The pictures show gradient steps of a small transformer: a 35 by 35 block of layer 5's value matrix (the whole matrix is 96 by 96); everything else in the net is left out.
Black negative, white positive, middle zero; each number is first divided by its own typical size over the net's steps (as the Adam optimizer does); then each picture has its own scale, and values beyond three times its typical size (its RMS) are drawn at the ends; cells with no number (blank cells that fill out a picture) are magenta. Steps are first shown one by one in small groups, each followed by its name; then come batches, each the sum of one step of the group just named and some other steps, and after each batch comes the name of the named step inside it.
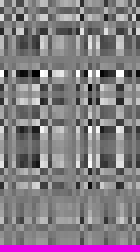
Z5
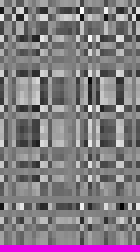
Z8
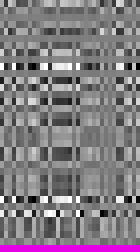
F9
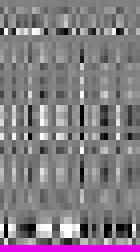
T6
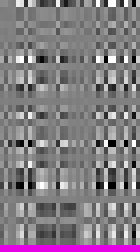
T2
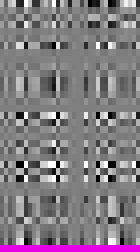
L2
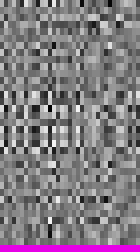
L2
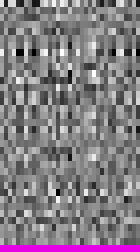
F9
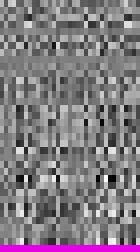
L2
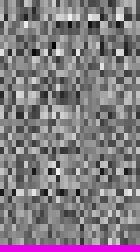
L2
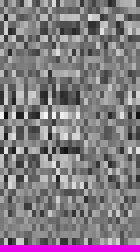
L2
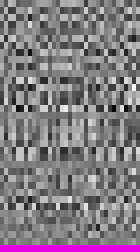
F9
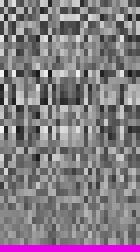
Z5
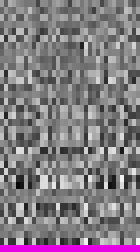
T2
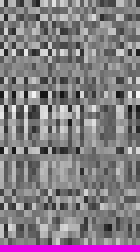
T6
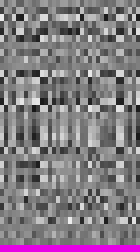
Z8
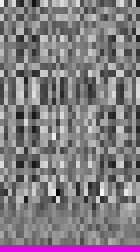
Z5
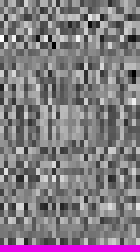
L2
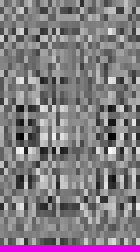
Z8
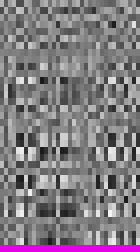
L2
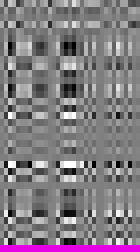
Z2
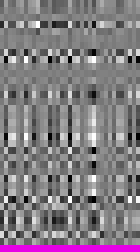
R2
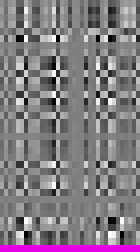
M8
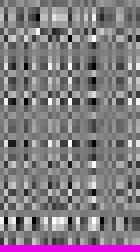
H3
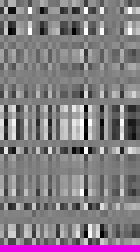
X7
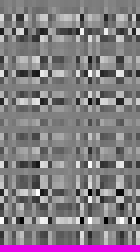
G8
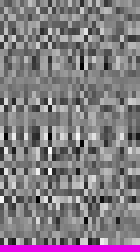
R2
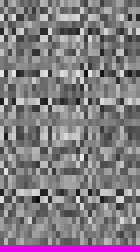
G8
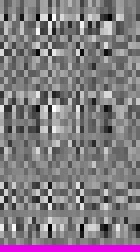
H3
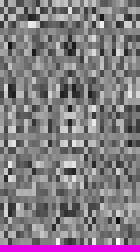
Z2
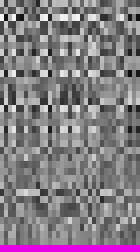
G8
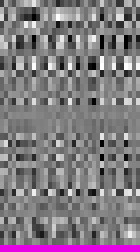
H3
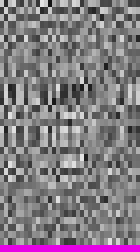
Z2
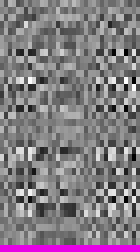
Z2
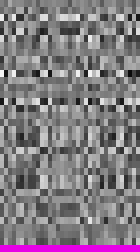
G8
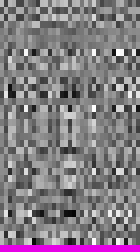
Z2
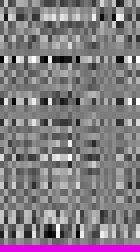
H3
